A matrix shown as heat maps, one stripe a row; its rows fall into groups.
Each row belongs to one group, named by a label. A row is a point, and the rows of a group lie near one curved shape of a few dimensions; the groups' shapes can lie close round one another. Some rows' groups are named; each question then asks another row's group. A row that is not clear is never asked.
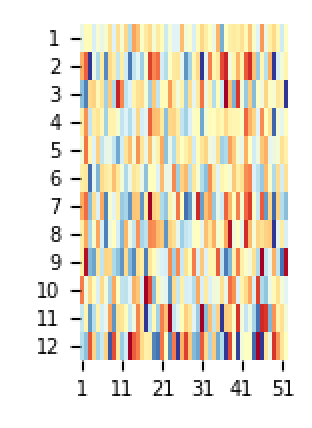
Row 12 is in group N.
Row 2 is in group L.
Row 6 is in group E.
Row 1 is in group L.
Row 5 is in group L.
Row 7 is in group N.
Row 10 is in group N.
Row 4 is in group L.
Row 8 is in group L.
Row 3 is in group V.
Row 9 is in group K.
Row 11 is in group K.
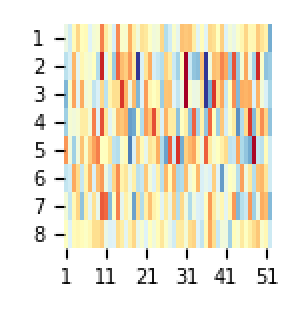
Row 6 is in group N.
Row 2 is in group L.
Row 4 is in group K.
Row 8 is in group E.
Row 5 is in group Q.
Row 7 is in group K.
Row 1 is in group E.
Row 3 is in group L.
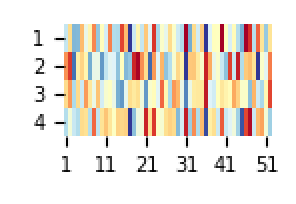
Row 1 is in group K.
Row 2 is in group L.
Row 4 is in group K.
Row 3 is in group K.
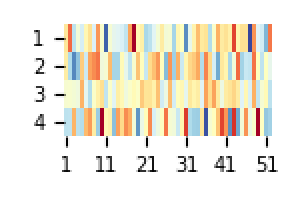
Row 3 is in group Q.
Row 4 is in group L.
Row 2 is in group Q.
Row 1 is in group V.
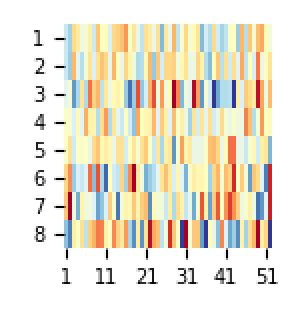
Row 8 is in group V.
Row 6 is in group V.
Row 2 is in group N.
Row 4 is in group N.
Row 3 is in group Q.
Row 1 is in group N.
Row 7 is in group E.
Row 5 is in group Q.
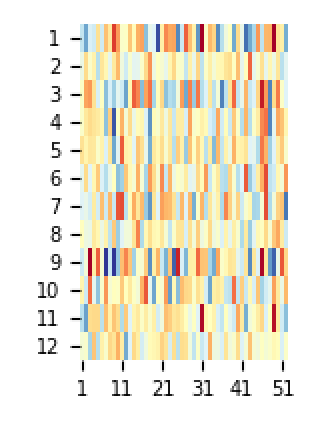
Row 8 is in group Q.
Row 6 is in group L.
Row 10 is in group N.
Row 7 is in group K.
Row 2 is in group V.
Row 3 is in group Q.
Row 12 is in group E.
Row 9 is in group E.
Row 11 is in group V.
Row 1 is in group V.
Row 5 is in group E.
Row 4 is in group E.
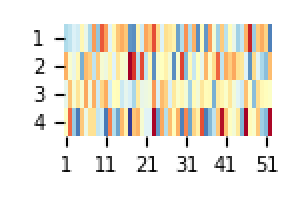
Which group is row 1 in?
K
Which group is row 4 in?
K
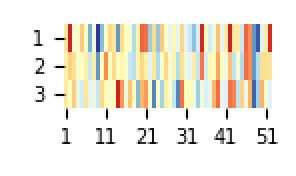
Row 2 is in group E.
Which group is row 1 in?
E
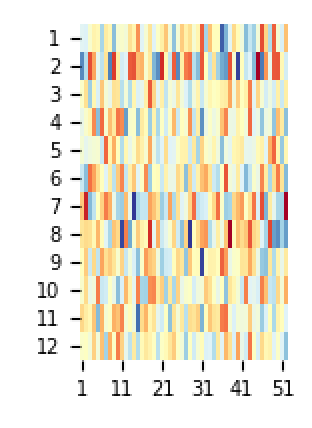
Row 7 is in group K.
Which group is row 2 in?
N
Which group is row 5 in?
V
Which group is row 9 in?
K
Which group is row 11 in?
K
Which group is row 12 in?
V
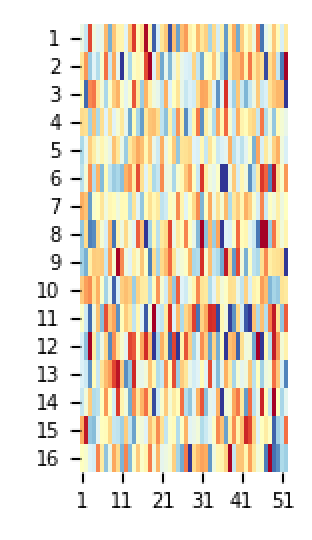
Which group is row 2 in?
V
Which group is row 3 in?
E
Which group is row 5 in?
N
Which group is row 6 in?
L
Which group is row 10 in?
E
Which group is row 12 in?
N
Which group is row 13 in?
E
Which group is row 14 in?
L
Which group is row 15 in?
E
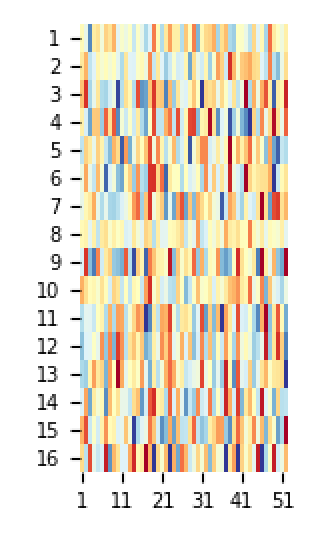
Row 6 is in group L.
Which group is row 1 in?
Q
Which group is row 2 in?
E
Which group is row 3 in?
L
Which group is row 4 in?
Q
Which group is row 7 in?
Q
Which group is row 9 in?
K
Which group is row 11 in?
K
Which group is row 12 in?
K
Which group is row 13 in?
V
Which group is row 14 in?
N
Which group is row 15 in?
K
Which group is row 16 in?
N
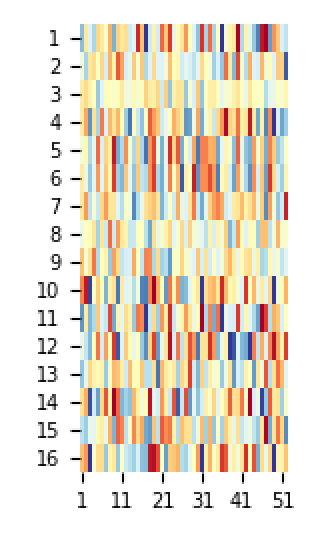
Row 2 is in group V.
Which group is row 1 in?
K
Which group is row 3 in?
N
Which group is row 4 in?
L
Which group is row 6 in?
Q
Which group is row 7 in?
K
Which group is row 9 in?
N
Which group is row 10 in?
L
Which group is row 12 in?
Q
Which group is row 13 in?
N
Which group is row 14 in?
E
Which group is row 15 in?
K
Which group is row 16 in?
L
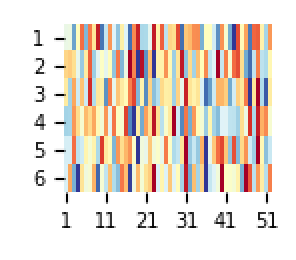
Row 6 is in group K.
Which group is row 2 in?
N
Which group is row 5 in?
L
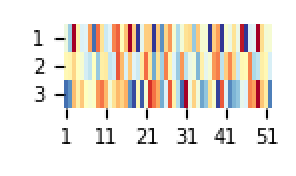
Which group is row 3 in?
V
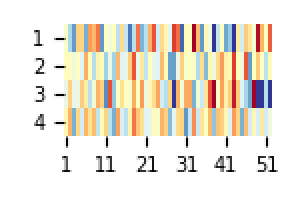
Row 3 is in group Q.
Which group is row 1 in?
Q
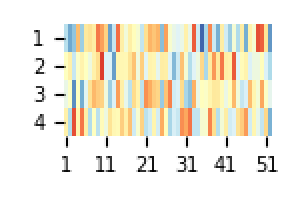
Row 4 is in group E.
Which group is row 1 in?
E
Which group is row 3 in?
E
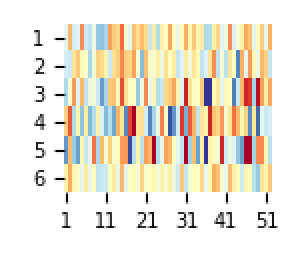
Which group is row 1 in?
L
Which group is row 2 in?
N
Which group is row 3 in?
L
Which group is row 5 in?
K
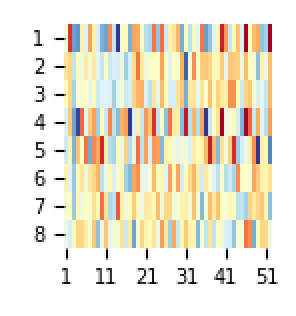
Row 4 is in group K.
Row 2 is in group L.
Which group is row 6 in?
Q
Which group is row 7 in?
E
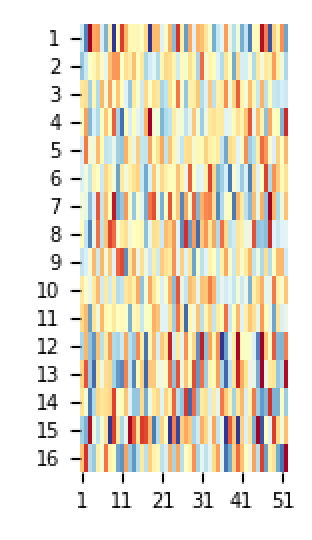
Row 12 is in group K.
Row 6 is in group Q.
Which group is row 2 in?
V
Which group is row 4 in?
V
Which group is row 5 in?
L
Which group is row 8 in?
Q
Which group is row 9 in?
K
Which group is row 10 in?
Q
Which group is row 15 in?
N
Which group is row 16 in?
K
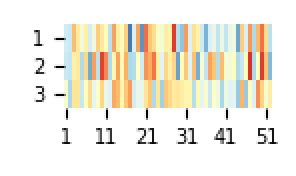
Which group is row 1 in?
N
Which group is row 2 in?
K
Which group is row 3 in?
N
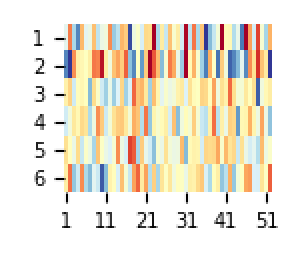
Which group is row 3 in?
L
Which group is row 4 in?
N
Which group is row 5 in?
N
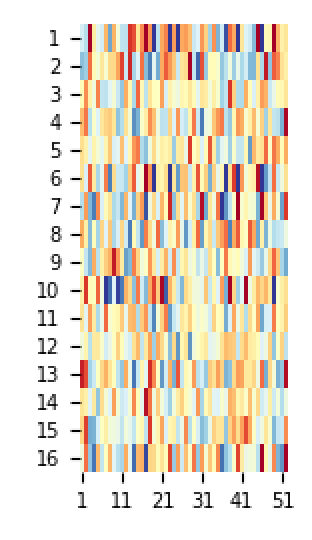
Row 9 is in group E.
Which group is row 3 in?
L
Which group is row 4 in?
K
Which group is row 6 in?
N
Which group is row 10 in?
L
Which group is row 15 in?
E
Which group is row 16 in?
K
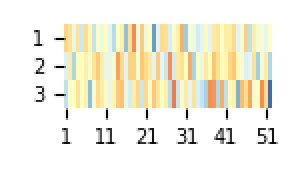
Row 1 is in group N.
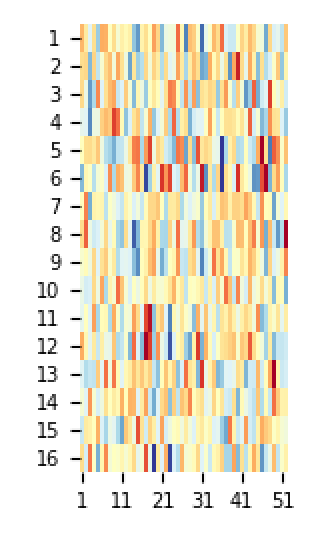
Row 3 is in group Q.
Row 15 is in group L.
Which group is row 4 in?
E
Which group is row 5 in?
Q
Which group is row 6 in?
K
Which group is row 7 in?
L
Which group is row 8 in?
K
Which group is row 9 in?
K
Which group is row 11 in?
N
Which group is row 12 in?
N
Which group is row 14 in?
N
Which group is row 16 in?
N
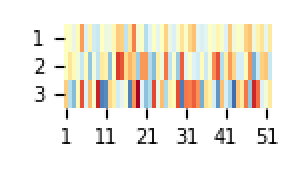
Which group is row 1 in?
Q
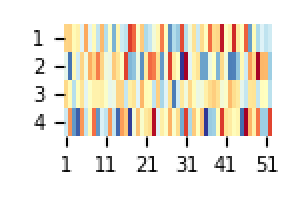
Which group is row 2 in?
V
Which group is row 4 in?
K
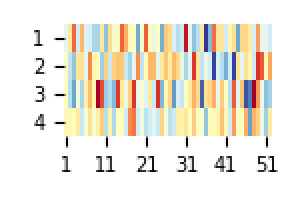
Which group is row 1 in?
L
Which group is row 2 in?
Q
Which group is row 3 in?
E
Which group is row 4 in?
V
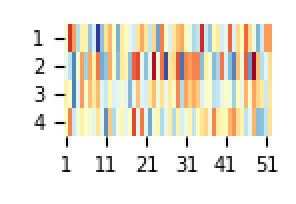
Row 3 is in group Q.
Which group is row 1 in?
E
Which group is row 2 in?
Q
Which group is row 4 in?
E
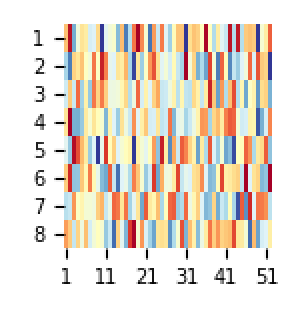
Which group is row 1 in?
L
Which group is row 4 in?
E
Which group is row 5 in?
E
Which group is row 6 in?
K
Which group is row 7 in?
N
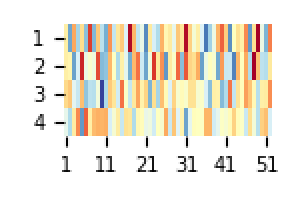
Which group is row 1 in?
V
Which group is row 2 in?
Q
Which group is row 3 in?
L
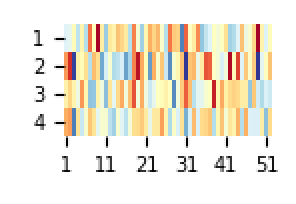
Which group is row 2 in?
L
